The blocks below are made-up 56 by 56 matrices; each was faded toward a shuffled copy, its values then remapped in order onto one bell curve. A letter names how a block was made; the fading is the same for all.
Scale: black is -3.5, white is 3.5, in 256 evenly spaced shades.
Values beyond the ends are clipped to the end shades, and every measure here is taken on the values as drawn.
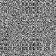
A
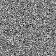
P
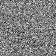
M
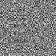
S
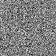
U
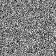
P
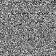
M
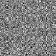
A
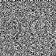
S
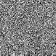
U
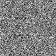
M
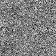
U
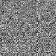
A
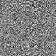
S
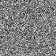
U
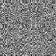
A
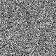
U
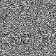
S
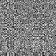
A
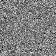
M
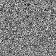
M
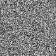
P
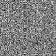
S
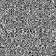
S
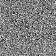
M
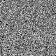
M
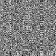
A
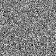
U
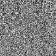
U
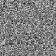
S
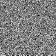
M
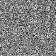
U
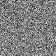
P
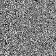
P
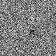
U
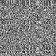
A
